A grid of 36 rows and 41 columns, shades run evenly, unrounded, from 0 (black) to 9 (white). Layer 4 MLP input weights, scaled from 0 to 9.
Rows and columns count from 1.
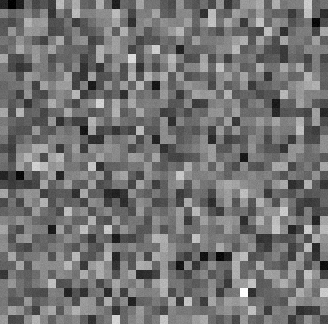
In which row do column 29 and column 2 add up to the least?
1
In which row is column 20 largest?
6
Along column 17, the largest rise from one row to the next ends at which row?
7
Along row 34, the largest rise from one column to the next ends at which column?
24
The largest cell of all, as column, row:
31, 33
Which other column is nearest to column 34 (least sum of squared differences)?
16
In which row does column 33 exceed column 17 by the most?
3
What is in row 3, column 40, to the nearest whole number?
0
